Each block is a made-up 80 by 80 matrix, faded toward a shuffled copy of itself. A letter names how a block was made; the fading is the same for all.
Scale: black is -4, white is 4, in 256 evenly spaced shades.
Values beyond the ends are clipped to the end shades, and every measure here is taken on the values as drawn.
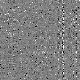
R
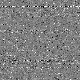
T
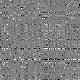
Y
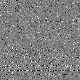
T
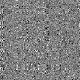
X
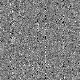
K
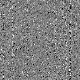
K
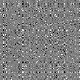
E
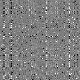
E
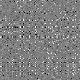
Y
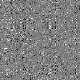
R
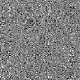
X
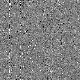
K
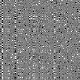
E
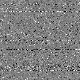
T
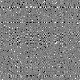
Y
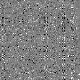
R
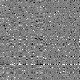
Y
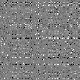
Y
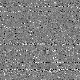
T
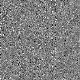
K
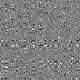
Y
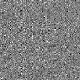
X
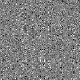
X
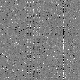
R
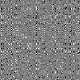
E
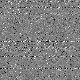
T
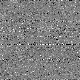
T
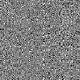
X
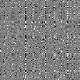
E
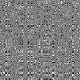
E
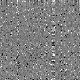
R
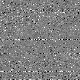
T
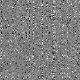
R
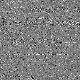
T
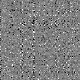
R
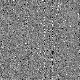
K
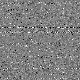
T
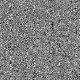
K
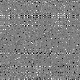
Y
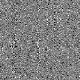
X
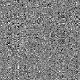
X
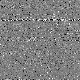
T
